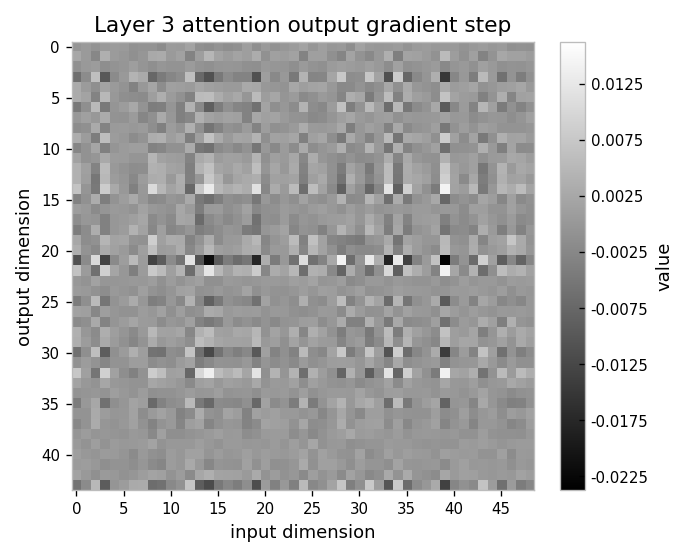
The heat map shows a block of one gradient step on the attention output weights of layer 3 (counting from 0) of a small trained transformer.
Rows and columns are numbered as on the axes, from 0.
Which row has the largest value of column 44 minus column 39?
21
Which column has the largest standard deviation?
39
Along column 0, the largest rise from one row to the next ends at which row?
22
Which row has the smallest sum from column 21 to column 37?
27
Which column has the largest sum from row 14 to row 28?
46
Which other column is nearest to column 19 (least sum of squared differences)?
33
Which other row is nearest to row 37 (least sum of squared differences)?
2
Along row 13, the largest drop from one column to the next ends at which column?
34
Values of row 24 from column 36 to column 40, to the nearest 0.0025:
0 0 0 0 0
